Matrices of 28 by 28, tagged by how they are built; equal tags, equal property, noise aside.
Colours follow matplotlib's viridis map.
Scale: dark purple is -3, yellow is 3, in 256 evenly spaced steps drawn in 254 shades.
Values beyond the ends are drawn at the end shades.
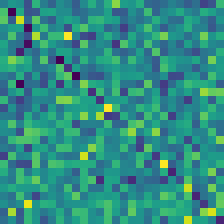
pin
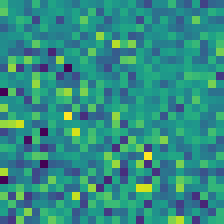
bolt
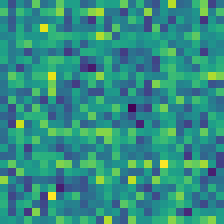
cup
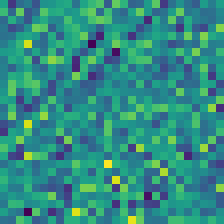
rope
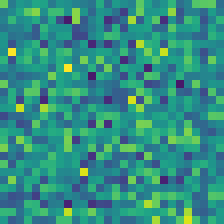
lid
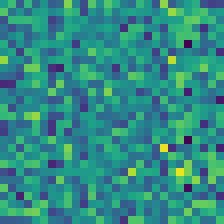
lid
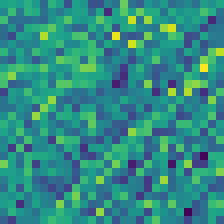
rope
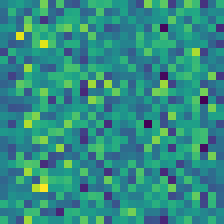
lid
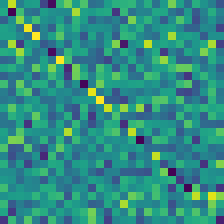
pin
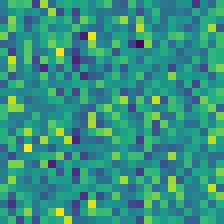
lid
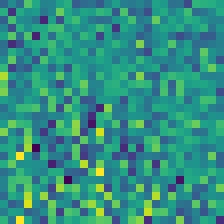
bolt
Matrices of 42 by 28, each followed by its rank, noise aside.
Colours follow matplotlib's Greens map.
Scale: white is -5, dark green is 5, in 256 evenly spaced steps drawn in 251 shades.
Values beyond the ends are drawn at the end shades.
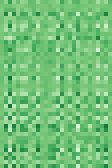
two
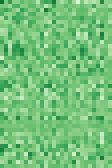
six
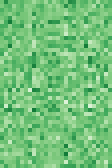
six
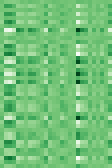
one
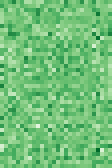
six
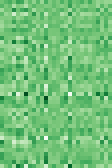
three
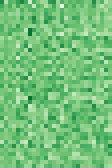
six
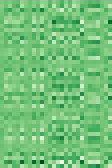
two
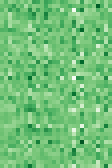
four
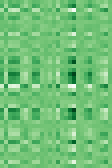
one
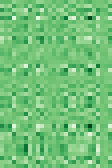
two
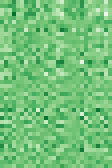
four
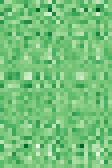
four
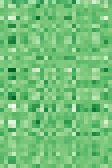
two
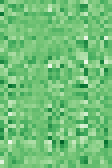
four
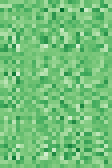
four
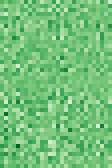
six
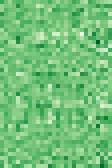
six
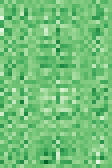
four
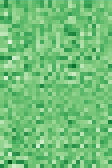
six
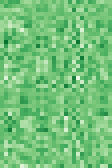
four
